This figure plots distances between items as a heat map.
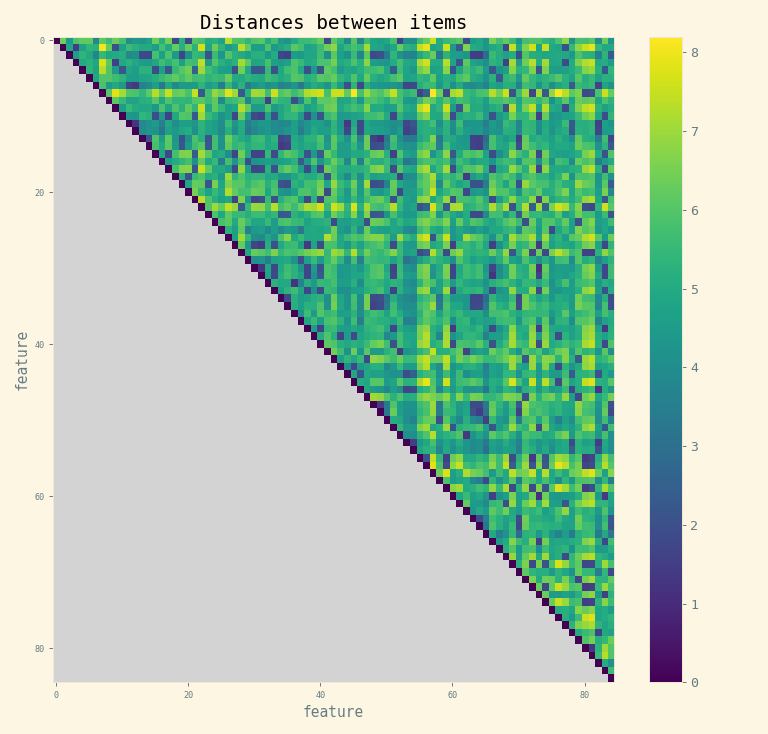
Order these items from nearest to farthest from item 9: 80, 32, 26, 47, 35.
26, 35, 32, 47, 80
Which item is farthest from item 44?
7
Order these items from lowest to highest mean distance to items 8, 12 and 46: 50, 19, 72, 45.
50, 19, 45, 72
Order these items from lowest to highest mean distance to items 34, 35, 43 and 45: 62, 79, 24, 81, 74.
62, 24, 79, 74, 81
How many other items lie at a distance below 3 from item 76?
3
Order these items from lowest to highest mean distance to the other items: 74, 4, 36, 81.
4, 36, 74, 81
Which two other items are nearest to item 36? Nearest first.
32, 8
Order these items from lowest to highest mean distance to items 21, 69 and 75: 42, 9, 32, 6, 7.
6, 32, 7, 9, 42
